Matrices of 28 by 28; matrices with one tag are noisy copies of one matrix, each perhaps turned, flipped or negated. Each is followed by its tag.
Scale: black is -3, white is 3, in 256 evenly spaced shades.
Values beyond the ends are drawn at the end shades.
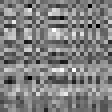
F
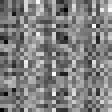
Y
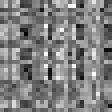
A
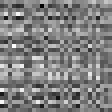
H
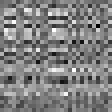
F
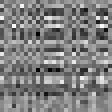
F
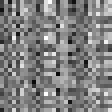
Y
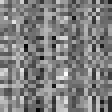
Y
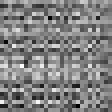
H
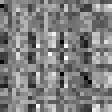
A
